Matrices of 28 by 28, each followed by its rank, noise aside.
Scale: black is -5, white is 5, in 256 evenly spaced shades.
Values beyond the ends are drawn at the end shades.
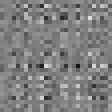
two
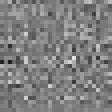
four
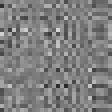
three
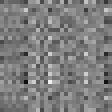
two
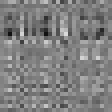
two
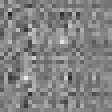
four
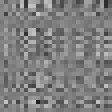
two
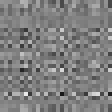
two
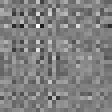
two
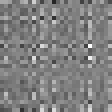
two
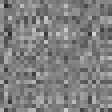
three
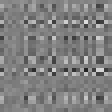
one
